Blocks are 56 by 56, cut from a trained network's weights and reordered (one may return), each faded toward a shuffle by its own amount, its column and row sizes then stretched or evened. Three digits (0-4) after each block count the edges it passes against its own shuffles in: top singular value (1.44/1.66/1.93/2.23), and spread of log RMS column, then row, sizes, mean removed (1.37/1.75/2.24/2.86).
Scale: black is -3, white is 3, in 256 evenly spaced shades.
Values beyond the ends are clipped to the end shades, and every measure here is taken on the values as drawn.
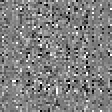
0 4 2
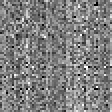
2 3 1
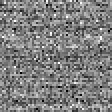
1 2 1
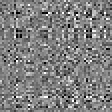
4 3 3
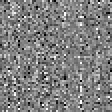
0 3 1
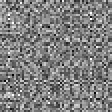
4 0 1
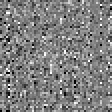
1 3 0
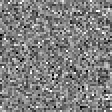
0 0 0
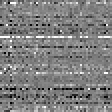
4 2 4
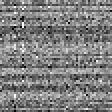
4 2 0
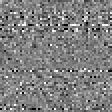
0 0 4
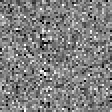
0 2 0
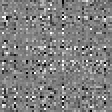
0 4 4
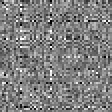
4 2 3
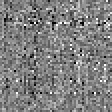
0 2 2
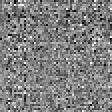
0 3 2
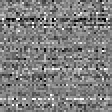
2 1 4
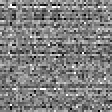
3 1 2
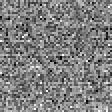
0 0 0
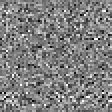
2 0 3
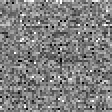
0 1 2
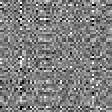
4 2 3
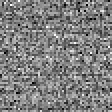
0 1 0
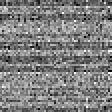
4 2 0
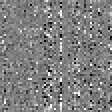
0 4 1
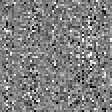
0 4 0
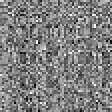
3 1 0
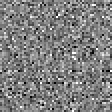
3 1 2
